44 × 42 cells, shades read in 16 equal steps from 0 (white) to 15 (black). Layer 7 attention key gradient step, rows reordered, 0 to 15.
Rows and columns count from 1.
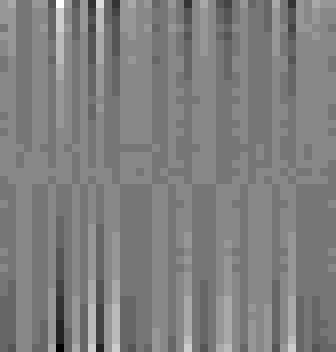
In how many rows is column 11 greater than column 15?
21
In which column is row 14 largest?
12
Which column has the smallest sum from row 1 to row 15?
8
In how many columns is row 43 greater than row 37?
12
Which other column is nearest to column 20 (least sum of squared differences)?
32
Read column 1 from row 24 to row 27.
8 8 7 8
